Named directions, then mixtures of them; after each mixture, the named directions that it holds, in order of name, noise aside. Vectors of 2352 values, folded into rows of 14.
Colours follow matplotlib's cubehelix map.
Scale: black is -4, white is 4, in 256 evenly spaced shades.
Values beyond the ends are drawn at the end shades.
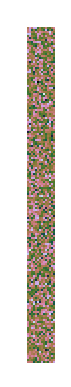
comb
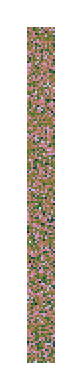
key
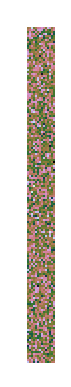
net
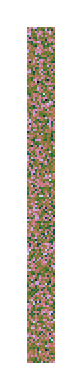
comb.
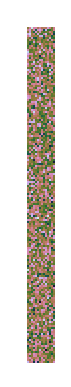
comb, net.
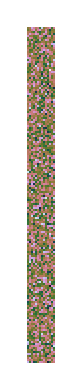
key, net.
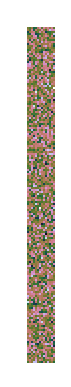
comb, key.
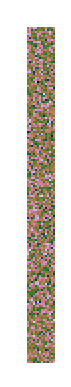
comb.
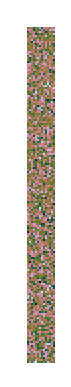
key.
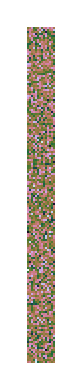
key, net.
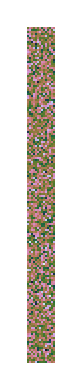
comb, key.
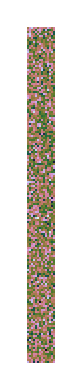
comb, net.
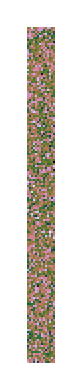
net.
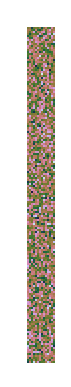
key, net.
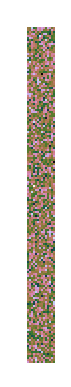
comb, net.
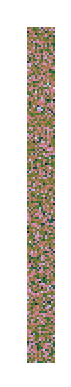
key.
